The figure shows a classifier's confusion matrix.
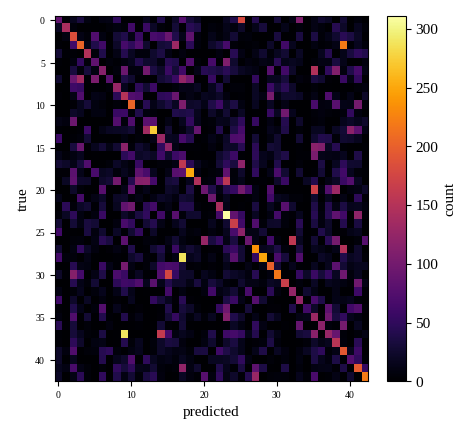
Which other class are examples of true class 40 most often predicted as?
10
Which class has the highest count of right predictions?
23
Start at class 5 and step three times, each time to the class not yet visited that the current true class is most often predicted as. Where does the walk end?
17
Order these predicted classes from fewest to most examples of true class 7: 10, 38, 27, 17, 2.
38, 10, 27, 2, 17
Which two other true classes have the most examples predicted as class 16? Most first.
3, 9
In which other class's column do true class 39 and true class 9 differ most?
29
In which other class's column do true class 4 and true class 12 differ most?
2
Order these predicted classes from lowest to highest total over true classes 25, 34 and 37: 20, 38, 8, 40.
20, 8, 40, 38
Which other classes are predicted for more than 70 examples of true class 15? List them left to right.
3, 9, 35, 36
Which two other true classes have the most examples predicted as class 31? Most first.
11, 22
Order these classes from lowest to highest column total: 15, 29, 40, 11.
40, 11, 29, 15
